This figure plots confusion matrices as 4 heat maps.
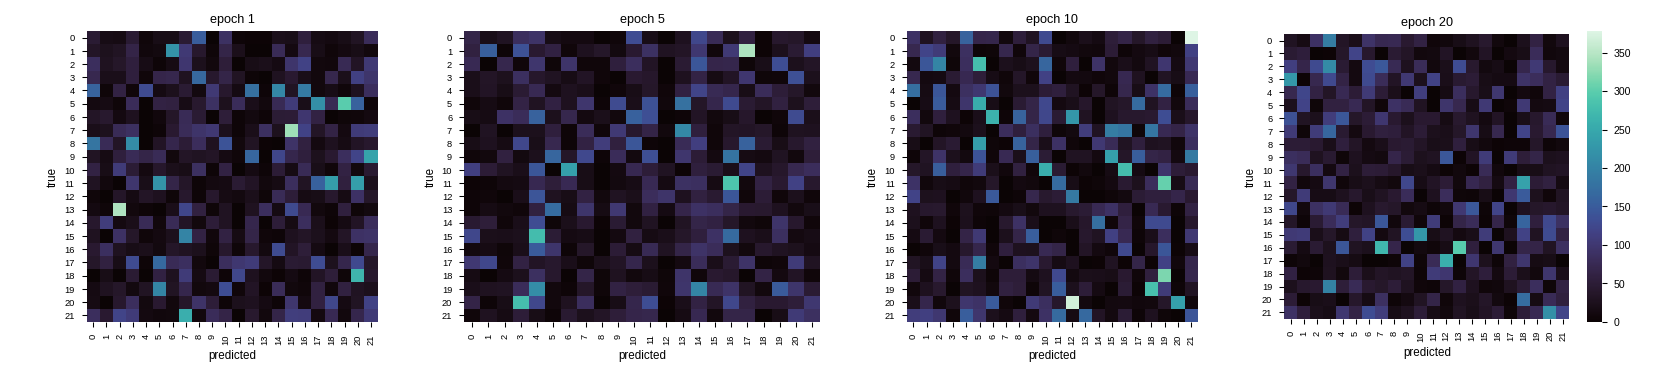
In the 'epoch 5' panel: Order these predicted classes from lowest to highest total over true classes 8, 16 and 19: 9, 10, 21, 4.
21, 9, 10, 4
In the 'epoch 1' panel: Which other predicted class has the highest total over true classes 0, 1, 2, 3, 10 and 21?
7
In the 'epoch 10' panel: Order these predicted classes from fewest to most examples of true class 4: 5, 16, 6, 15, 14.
15, 14, 16, 5, 6
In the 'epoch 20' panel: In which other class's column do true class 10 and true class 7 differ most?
3
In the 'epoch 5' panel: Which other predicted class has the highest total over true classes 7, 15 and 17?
4
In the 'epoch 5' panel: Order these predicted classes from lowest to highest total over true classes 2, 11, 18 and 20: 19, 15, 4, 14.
15, 19, 14, 4
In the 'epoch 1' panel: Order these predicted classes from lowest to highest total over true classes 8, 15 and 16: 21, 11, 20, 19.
11, 19, 20, 21
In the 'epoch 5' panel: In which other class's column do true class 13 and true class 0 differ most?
5
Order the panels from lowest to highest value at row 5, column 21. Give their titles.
epoch 1, epoch 5, epoch 10, epoch 20
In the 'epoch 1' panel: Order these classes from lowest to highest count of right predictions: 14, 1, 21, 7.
1, 14, 7, 21
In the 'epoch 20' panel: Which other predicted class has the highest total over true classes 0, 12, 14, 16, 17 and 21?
7
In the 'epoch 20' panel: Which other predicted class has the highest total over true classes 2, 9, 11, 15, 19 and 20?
18
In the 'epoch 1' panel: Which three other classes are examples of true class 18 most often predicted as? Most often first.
20, 11, 7
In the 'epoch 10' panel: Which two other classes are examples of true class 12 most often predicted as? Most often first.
6, 0
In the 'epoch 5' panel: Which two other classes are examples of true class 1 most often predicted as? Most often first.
17, 3
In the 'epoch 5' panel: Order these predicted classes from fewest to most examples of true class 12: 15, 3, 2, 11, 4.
2, 3, 15, 11, 4
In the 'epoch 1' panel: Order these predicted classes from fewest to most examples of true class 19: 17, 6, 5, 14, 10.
6, 17, 14, 10, 5
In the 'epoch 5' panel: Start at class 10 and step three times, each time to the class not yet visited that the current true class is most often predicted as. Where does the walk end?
14
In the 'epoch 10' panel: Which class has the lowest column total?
3
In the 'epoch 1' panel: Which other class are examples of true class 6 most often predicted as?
16
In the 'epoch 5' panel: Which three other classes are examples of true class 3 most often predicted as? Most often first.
20, 17, 14
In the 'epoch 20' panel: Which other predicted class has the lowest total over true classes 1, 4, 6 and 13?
17
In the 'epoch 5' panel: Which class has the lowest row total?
18
